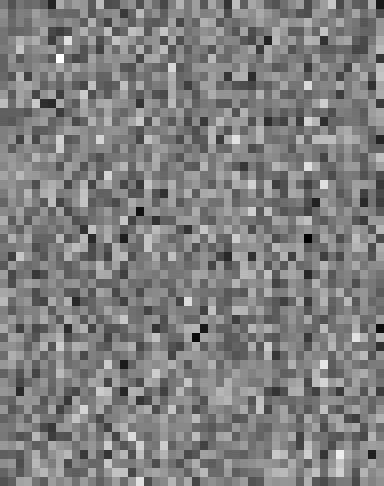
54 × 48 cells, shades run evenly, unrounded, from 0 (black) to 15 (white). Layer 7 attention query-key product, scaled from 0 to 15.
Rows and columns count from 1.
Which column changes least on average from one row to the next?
44
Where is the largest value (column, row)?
8, 7
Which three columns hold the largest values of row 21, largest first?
41, 32, 19
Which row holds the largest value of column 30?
16
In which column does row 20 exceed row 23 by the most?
14
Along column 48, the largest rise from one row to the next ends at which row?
38
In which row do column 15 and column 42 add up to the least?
49
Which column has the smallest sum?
39
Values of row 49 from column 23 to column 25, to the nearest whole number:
9 7 11
